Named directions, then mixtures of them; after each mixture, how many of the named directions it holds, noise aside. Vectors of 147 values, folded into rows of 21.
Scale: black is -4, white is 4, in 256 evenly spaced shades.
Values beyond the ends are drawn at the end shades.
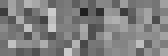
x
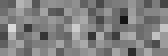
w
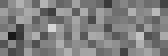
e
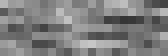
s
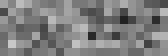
three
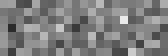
one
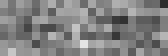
three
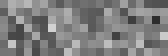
three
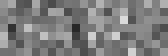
one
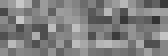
four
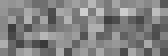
four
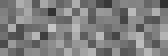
two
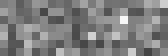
two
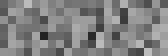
two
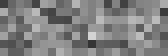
three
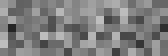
three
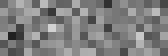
one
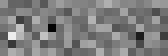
two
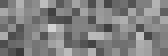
two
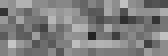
three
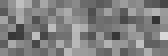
four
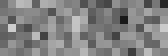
two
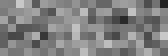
three
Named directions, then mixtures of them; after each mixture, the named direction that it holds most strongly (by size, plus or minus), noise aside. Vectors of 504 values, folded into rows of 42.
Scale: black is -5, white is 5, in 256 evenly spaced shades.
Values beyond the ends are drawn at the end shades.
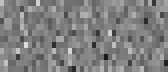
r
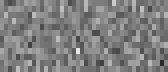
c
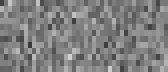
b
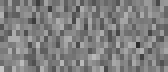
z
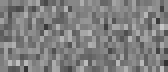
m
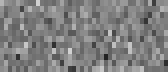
r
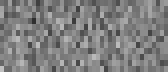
z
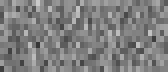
z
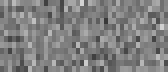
z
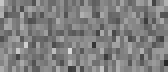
r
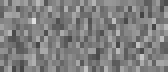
z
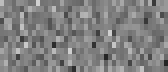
r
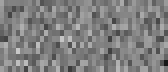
m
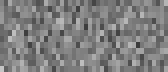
z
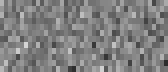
r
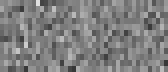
m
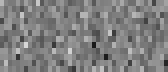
r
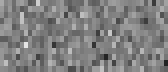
r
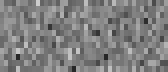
r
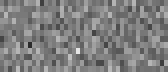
c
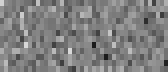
r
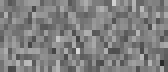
c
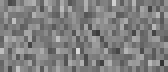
c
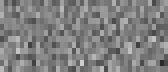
z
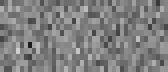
b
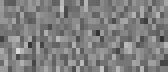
c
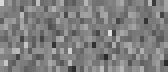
r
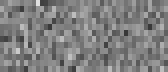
b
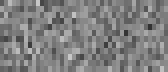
b
